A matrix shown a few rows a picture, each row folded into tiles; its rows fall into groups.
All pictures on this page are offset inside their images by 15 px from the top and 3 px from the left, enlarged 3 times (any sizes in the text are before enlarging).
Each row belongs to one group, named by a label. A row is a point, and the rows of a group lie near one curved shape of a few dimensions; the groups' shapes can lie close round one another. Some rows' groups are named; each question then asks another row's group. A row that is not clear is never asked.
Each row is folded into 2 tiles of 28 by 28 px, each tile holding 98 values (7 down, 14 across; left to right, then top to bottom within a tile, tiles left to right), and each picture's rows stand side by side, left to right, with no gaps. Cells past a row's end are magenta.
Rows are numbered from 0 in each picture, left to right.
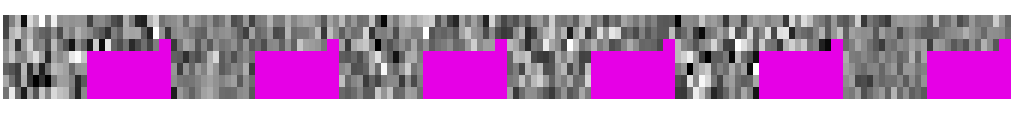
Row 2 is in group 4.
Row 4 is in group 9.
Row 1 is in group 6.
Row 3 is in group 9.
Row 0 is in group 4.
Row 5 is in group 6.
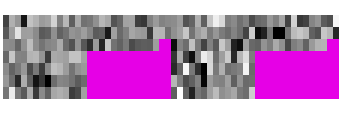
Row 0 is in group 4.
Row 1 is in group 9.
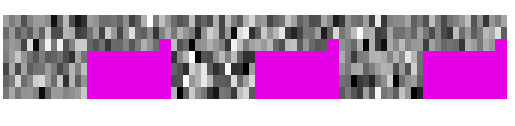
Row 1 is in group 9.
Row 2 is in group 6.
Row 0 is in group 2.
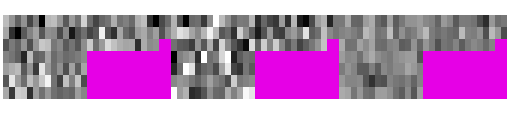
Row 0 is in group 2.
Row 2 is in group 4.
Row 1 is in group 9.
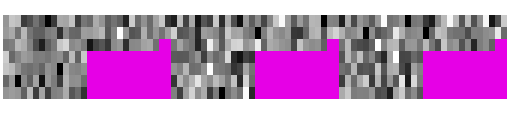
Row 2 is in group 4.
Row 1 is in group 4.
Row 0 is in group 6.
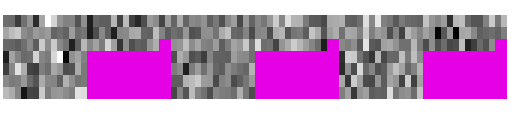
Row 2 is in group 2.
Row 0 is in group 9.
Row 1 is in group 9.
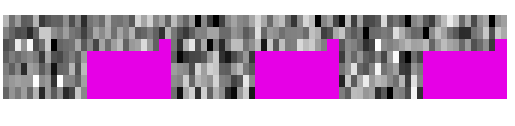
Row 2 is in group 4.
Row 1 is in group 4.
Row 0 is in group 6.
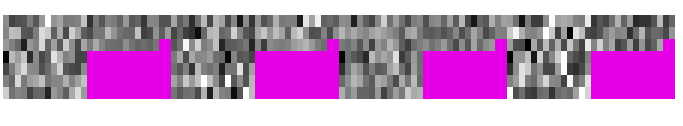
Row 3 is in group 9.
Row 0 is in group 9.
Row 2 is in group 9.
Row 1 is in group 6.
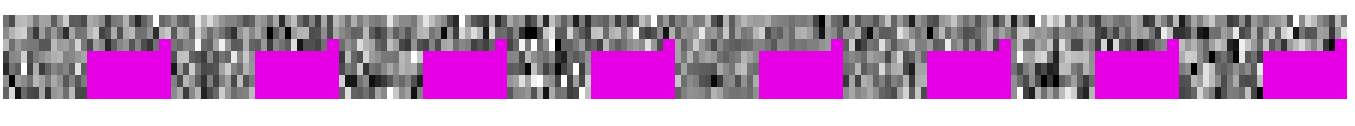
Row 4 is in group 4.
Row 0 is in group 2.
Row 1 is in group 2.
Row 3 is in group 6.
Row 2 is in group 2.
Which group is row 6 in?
4
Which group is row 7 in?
9
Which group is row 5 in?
4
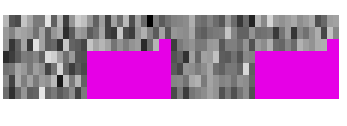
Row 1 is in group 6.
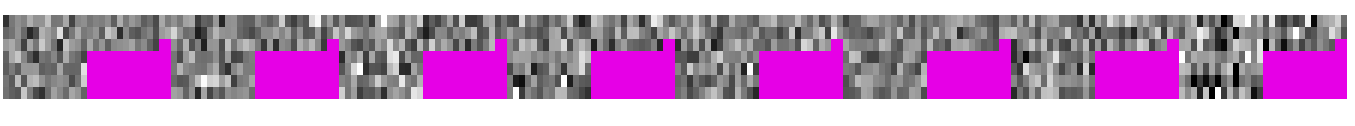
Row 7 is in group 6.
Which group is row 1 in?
2
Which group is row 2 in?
9
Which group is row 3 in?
2
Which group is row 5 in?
9
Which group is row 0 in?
9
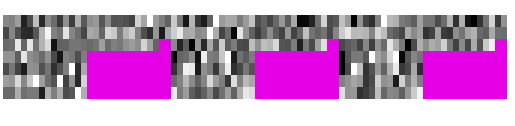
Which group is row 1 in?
9
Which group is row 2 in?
9
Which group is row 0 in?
6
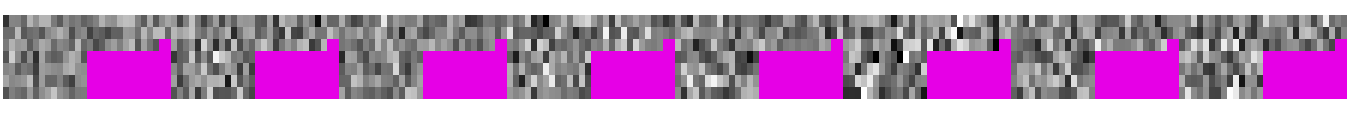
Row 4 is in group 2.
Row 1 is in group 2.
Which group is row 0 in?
9
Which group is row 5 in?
9
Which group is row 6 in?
2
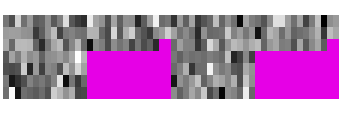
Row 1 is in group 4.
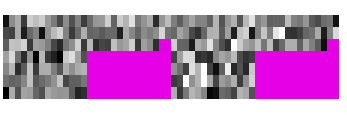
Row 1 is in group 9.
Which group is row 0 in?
9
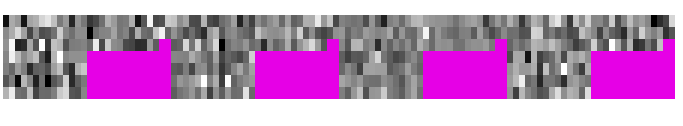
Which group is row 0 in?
4
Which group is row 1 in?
6
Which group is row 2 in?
4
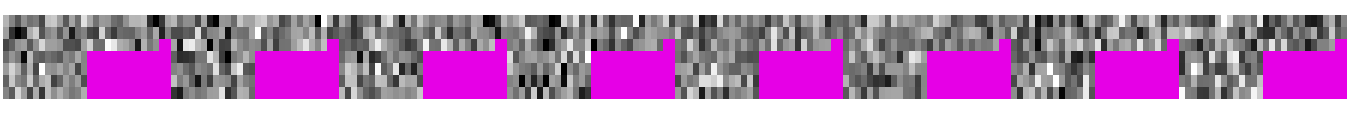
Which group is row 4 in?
2
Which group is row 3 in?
6
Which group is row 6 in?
4
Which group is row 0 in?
2
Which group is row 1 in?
4
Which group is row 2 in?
2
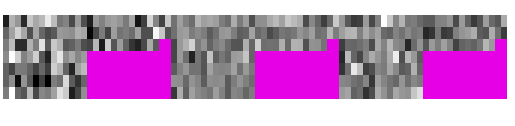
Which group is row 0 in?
4
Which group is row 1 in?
9
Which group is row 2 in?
9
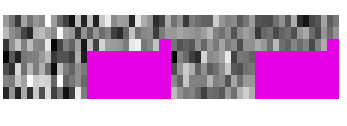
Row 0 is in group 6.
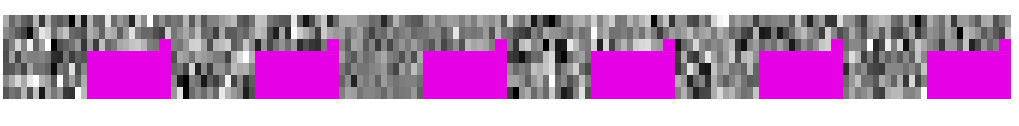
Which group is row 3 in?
4
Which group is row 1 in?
2
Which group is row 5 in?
2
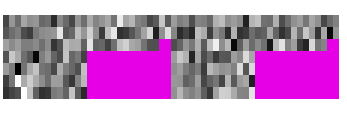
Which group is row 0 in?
9
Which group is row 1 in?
2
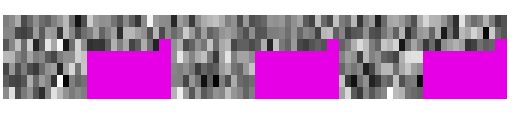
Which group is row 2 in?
2
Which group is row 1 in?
4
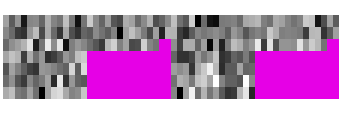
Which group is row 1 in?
4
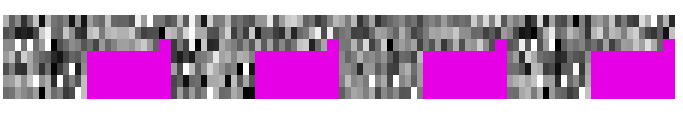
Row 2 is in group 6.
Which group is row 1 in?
6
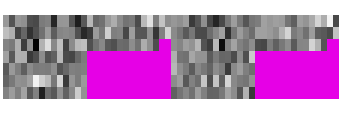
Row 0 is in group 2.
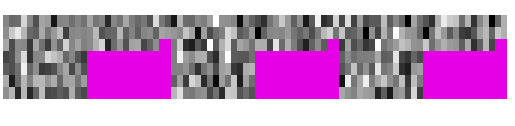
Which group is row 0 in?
2
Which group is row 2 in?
4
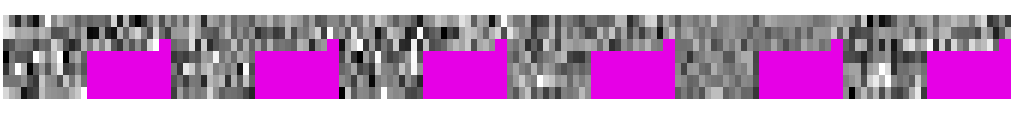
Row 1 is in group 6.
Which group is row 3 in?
2
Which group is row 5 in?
4
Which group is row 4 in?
6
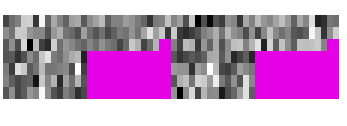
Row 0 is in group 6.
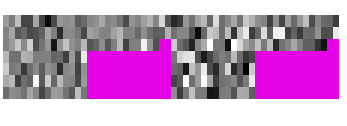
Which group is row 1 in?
9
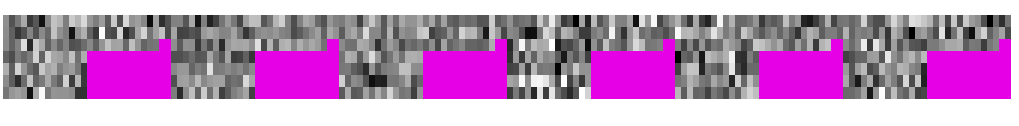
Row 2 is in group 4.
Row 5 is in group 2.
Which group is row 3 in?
6
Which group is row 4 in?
9
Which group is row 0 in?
2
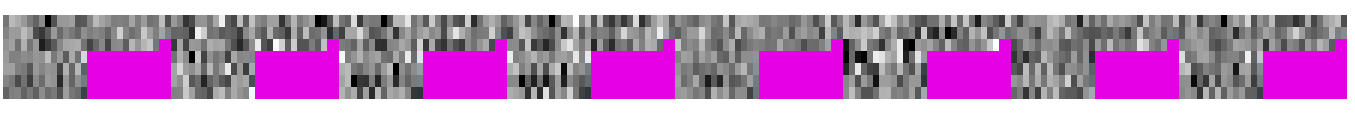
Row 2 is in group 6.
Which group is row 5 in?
9
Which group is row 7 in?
6
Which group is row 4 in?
4
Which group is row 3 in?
6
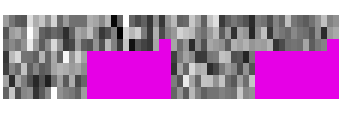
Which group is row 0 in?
2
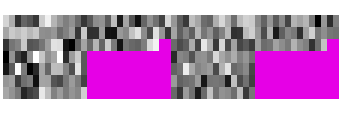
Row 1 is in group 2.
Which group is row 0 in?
9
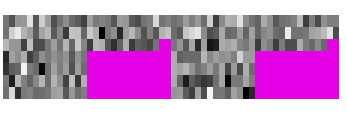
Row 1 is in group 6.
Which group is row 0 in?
2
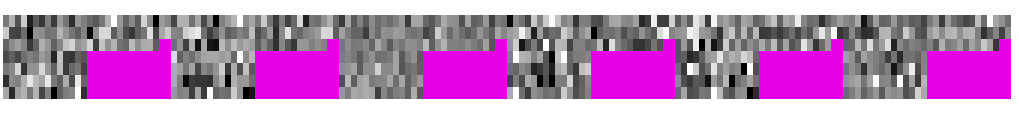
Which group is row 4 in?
6
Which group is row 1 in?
6
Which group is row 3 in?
4
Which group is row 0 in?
4
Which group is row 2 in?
4
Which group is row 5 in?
6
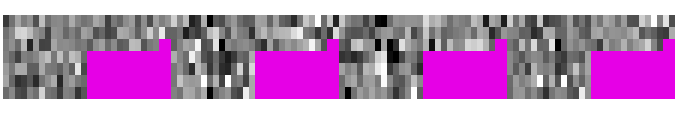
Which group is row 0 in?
6
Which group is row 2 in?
4
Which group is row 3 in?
6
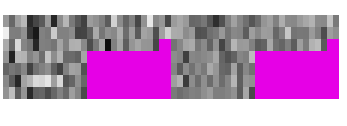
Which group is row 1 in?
6
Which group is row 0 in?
2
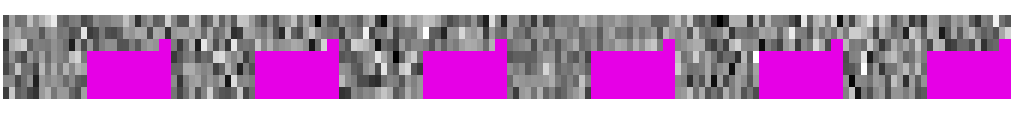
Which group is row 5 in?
2
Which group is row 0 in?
9
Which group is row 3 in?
4
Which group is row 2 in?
4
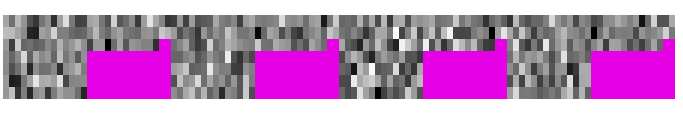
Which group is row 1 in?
4
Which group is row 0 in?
2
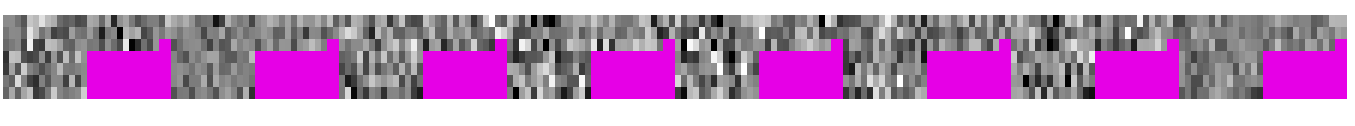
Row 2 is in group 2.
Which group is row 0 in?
2
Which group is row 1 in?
6
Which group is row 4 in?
4
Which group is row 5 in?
6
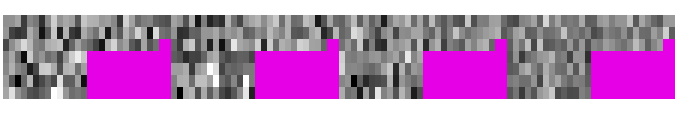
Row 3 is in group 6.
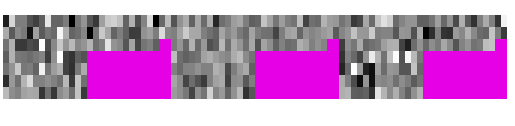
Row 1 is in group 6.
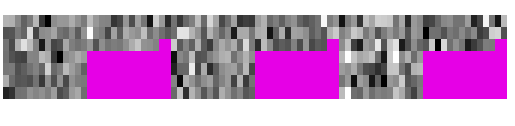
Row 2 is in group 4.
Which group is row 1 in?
2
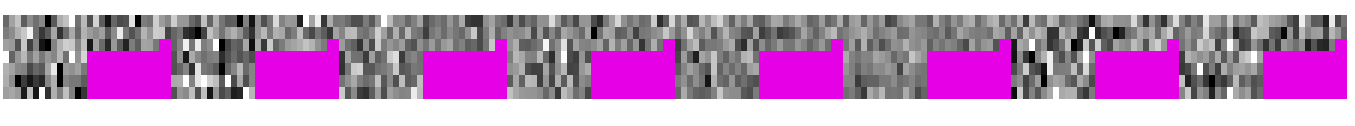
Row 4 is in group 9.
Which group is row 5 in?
6
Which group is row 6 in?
9
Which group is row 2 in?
9
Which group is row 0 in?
6
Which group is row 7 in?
2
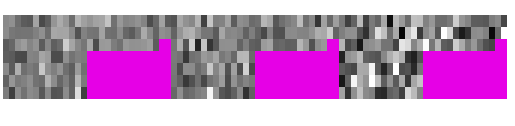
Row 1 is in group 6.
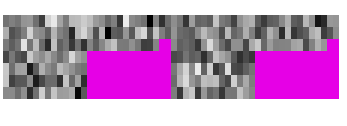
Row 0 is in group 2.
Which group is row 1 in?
2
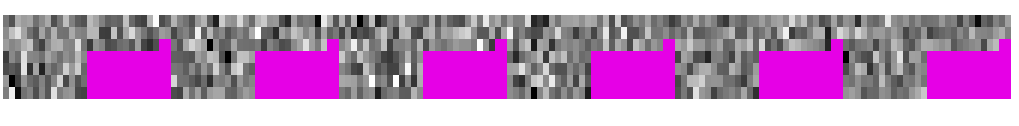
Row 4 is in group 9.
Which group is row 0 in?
2
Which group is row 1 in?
4
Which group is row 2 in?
6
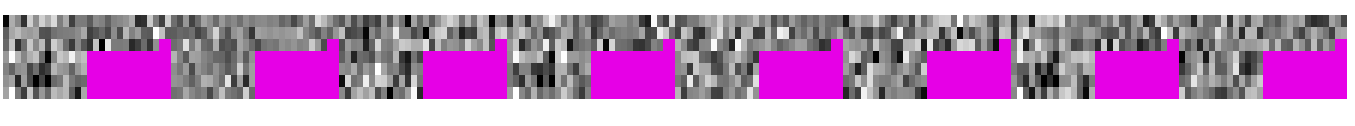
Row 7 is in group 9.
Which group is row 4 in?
9
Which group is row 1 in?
6
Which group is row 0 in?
4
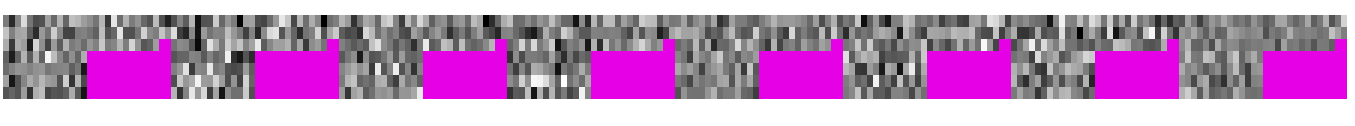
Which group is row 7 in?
4
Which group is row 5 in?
6
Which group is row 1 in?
4
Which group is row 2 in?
2
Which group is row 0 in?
2
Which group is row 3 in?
6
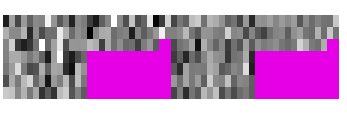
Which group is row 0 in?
4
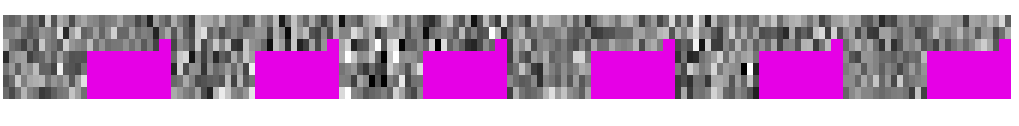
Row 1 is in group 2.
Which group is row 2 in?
4
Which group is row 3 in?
9
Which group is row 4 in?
6
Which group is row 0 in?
9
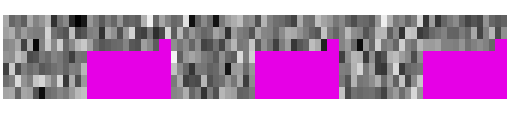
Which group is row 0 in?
2
